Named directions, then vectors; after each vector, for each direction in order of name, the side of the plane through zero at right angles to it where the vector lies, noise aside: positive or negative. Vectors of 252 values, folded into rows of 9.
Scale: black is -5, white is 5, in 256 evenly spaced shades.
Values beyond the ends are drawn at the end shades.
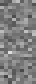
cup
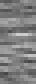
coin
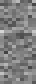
negative, positive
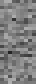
negative, negative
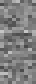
negative, positive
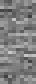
positive, positive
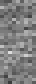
positive, positive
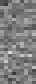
positive, positive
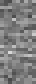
positive, positive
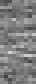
positive, positive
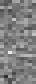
positive, positive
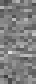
positive, positive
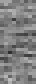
negative, negative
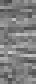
positive, positive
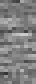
positive, negative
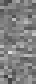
positive, positive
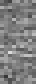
positive, positive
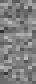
positive, negative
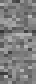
positive, negative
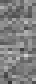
positive, positive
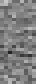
negative, negative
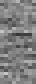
negative, positive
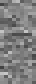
negative, positive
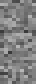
positive, negative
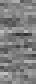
negative, positive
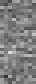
positive, positive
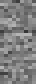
positive, negative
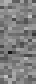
negative, negative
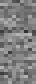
positive, negative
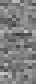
negative, positive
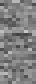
negative, positive
